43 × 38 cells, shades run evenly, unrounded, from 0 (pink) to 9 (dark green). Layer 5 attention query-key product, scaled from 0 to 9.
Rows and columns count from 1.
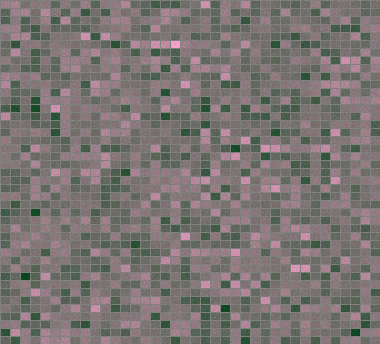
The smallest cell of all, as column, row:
18, 6
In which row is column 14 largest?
31
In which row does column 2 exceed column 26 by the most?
14
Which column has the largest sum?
4
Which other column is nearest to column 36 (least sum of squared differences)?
35
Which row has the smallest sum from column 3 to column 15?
43
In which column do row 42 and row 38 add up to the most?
36
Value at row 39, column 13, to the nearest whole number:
6
